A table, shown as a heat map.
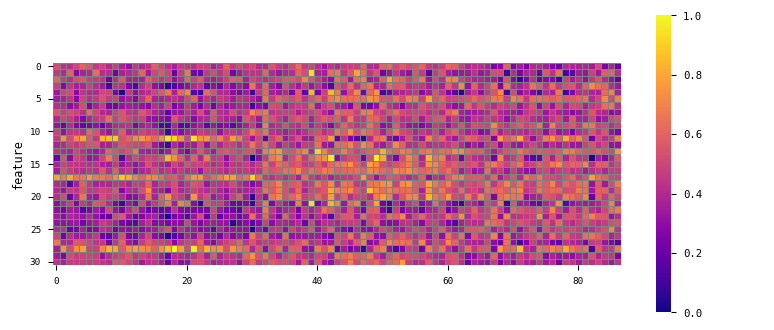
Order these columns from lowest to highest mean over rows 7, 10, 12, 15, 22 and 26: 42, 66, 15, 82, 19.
19, 15, 42, 66, 82
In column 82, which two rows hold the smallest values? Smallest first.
14, 28
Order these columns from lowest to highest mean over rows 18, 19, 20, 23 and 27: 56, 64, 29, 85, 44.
29, 85, 64, 56, 44
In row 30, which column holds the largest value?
53
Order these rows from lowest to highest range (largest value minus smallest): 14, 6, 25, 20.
6, 25, 20, 14
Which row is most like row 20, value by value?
18
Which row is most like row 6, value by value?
25
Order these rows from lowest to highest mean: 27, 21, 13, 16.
21, 27, 16, 13
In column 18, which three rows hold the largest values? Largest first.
28, 11, 14
